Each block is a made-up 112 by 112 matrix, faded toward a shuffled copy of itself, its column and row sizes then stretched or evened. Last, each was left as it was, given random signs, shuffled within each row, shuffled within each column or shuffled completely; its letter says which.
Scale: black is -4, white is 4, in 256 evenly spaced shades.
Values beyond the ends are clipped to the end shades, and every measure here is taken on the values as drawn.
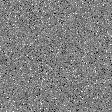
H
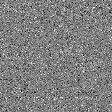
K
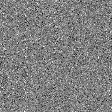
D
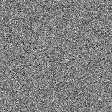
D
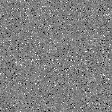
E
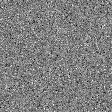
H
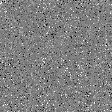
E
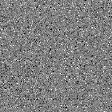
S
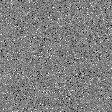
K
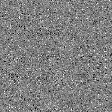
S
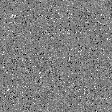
E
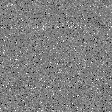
K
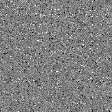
S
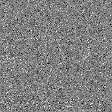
E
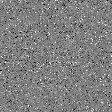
K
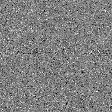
K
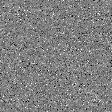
K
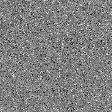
E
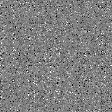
S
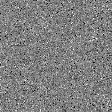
D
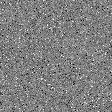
H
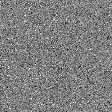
E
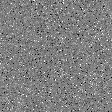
H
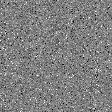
D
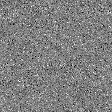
K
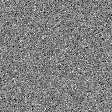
H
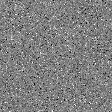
H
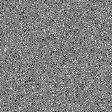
D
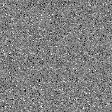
E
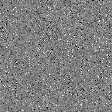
D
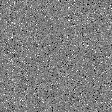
D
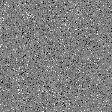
D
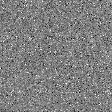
K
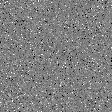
H
